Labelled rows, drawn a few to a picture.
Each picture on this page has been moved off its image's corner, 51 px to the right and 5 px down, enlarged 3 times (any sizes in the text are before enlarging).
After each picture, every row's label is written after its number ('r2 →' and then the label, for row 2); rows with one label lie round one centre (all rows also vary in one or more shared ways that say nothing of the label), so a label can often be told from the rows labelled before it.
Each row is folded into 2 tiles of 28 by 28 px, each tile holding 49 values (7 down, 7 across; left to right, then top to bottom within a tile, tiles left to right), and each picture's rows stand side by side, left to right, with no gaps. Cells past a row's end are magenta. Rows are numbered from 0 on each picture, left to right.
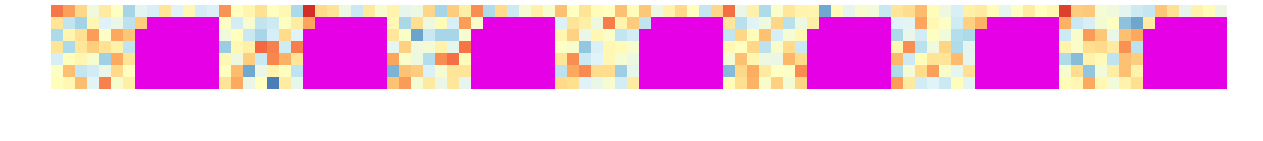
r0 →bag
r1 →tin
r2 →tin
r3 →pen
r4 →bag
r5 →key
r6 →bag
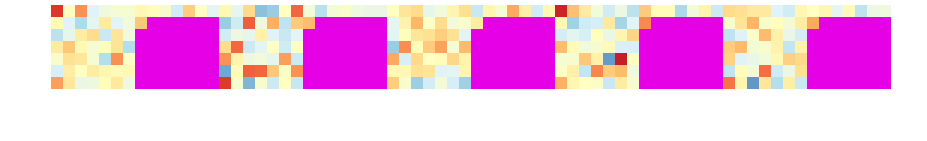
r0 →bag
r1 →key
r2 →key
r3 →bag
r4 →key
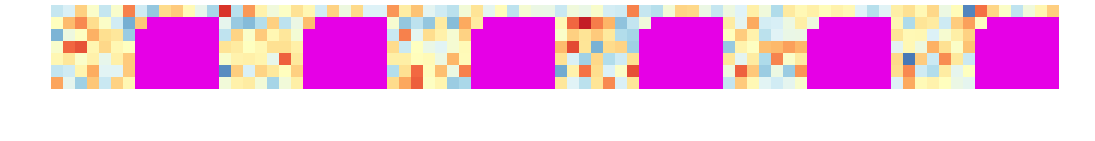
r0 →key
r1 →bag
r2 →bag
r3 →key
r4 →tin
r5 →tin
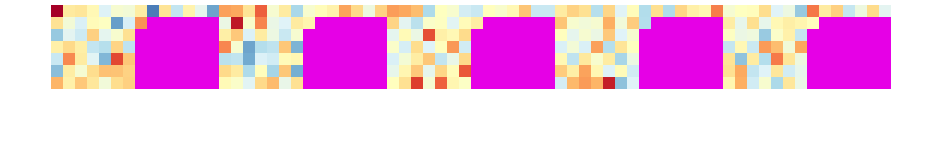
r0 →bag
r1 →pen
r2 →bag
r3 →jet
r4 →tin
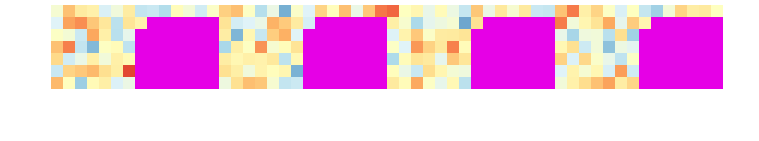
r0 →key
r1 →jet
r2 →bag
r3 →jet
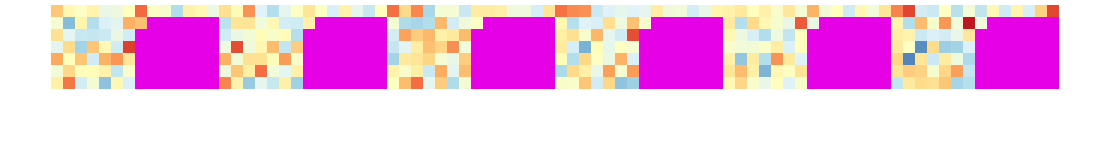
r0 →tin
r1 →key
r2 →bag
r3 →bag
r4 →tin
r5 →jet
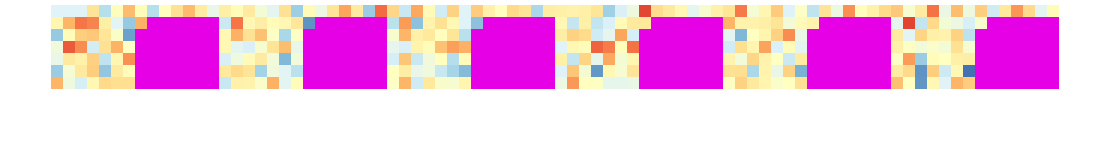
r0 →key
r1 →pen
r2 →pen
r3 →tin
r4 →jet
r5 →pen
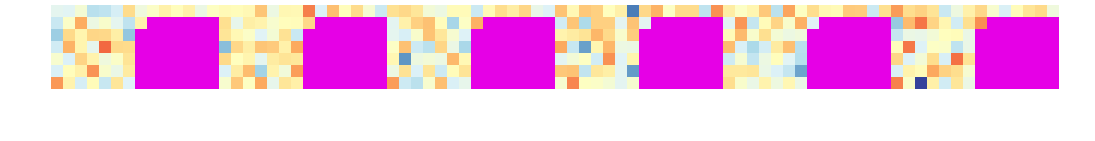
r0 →key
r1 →tin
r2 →key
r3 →pen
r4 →pen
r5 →key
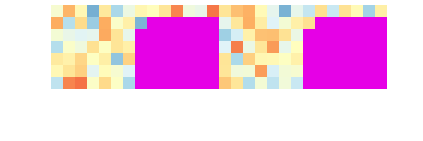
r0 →jet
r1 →key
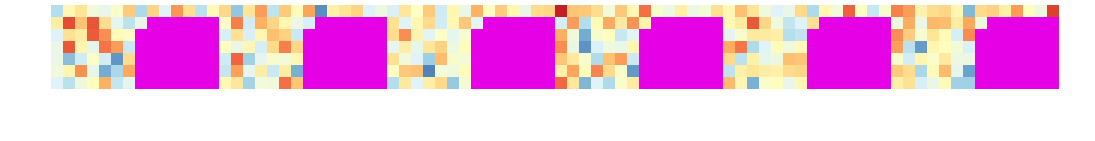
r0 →key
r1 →pen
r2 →tin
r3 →pen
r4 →key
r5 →pen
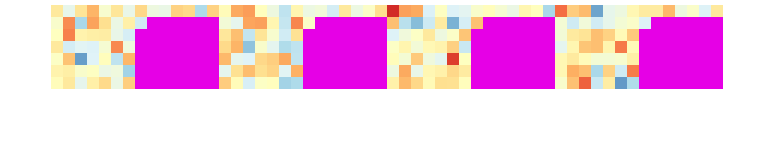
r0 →pen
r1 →key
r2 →bag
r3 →bag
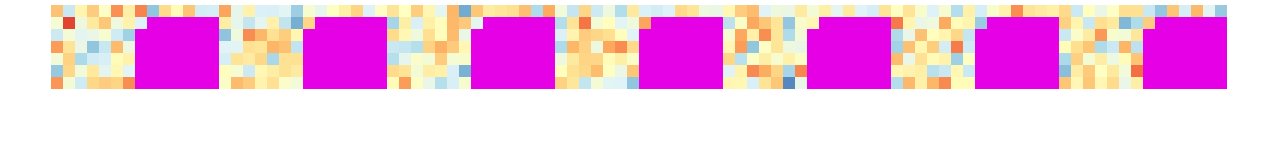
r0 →pen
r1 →bag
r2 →pen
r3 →key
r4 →key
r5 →jet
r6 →bag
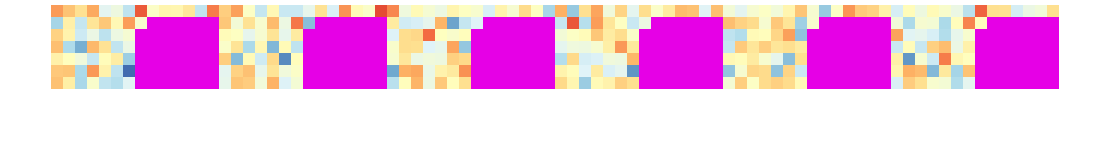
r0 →pen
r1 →jet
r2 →bag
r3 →pen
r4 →jet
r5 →tin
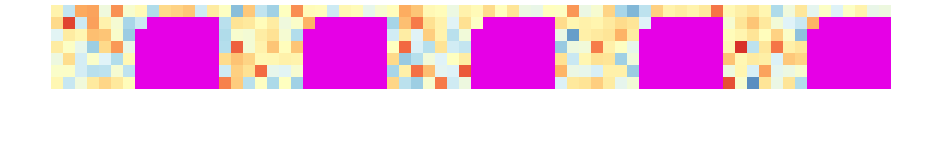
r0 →pen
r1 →key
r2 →key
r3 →jet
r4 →key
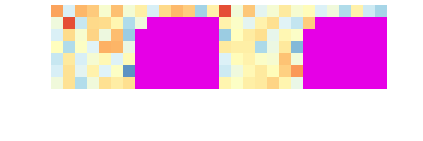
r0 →pen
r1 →bag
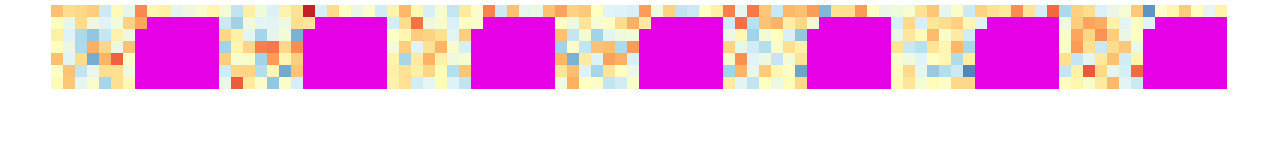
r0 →tin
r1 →tin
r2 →key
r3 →tin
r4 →pen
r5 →pen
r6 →key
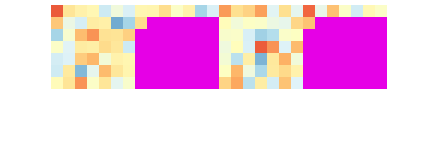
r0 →bag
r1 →tin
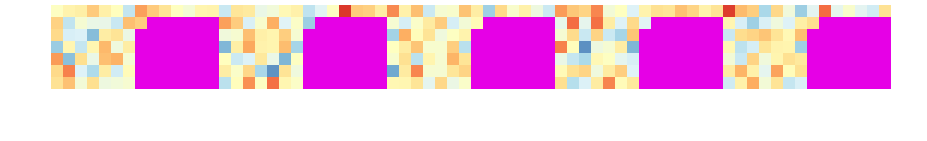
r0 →tin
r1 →jet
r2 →bag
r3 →pen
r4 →bag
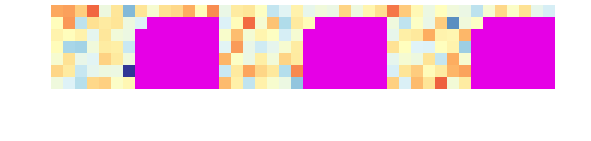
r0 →pen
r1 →key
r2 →bag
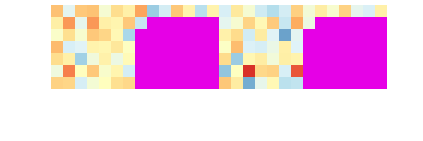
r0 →pen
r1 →key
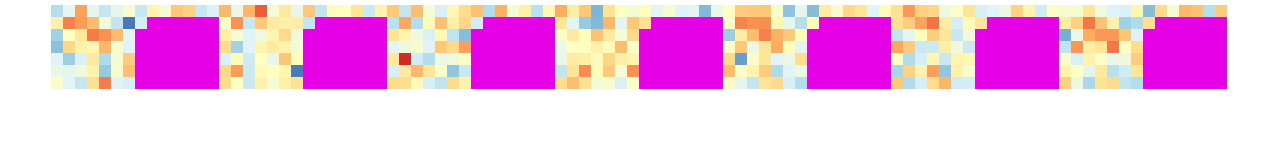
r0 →key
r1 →pen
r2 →pen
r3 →bag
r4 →key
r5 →key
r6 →key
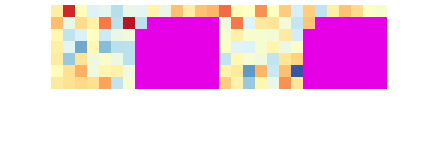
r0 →jet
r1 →pen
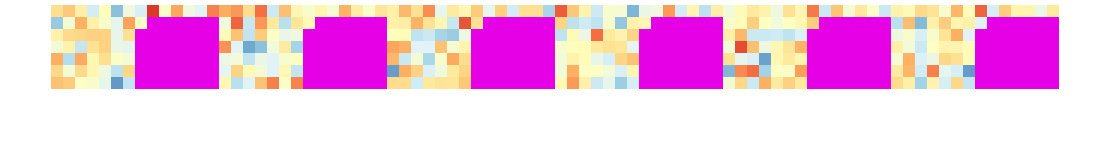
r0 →key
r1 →pen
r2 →tin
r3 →bag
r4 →tin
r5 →pen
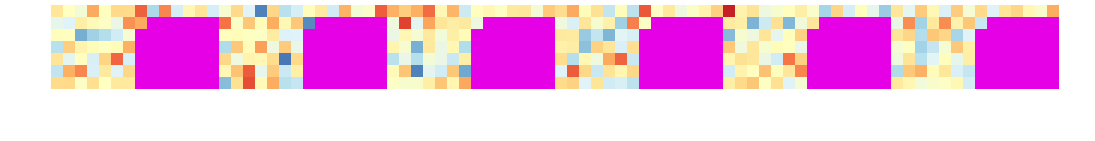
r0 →tin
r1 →jet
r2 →pen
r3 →tin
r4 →bag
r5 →pen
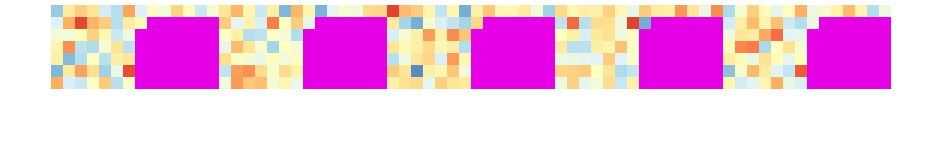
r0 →key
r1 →jet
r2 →bag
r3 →pen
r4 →key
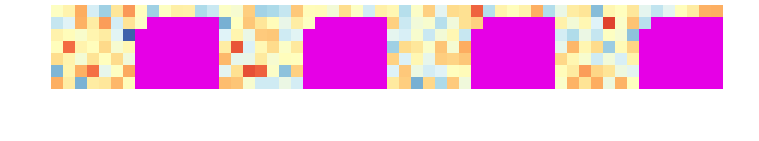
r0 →key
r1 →key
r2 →tin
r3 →jet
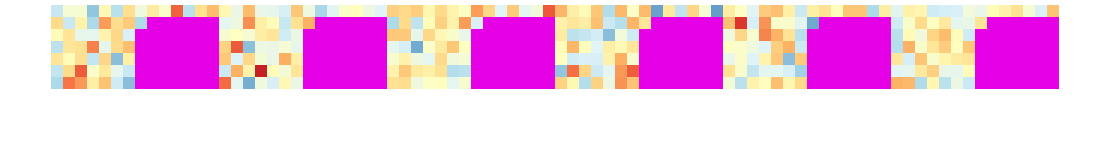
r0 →jet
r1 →key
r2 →pen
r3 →tin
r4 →pen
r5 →key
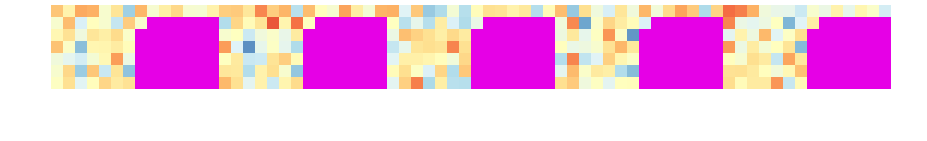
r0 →pen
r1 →pen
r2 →bag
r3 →pen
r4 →bag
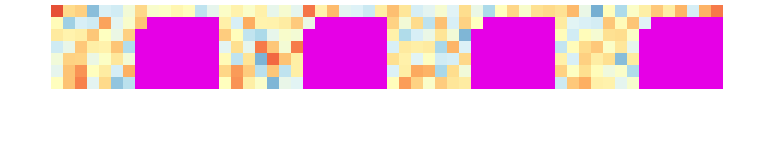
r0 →bag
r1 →tin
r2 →jet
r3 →jet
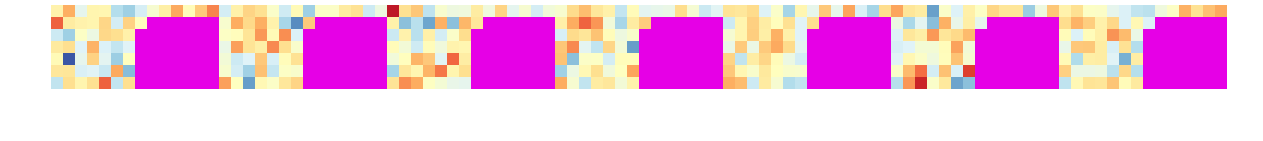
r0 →jet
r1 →key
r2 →bag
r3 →key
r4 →key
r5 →bag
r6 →jet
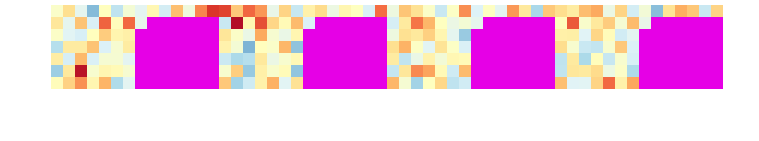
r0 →jet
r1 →pen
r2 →key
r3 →pen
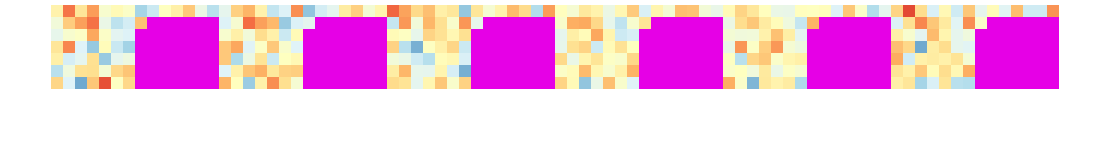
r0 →key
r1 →key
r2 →pen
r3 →key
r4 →key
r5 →key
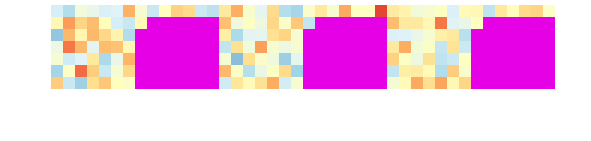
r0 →key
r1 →jet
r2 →jet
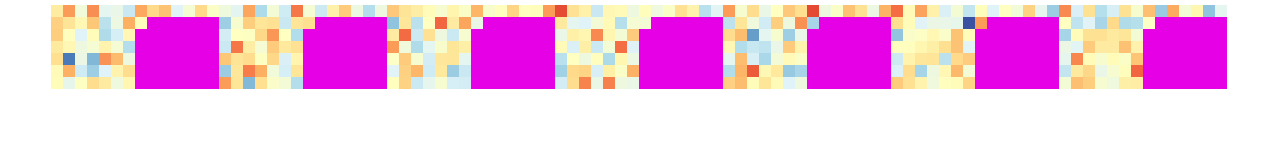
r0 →tin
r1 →key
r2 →pen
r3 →bag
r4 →pen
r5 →bag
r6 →bag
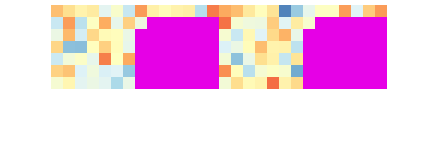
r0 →pen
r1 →jet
